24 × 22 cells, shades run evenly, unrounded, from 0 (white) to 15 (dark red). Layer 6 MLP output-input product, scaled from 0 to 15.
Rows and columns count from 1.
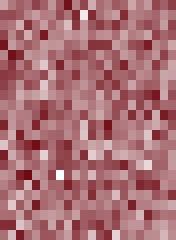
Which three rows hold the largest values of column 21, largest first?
12, 6, 14
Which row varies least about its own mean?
11
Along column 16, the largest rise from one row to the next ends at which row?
17
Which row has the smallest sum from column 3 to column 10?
10
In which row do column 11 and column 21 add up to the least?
2
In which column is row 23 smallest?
3
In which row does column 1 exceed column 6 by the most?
16
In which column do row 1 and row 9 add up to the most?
9
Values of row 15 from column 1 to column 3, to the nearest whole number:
4 8 11
